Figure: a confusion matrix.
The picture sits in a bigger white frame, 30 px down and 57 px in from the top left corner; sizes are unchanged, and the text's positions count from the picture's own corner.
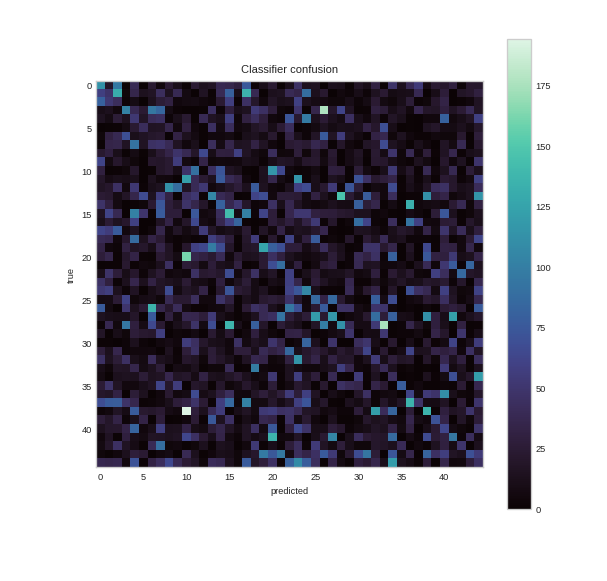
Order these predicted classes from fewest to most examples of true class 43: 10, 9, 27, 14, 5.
9, 14, 5, 10, 27
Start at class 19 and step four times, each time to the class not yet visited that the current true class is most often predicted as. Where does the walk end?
18
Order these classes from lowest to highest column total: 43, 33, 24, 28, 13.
43, 28, 33, 13, 24
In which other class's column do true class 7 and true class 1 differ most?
17
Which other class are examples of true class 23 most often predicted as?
22
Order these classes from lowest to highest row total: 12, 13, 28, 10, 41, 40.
10, 40, 41, 12, 28, 13
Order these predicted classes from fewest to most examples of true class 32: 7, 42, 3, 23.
7, 42, 3, 23
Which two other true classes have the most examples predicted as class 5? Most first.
13, 15
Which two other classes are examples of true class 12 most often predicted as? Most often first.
8, 9
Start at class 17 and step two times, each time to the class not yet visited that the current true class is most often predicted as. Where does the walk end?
0
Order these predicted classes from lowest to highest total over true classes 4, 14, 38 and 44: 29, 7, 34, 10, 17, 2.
29, 2, 17, 7, 34, 10
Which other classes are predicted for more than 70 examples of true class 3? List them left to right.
6, 7, 26
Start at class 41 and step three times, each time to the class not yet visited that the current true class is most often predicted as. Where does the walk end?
11
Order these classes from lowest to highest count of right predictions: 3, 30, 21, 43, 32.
30, 32, 43, 21, 3
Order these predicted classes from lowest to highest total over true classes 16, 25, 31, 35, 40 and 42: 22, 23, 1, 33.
33, 1, 23, 22
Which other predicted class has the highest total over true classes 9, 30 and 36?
24
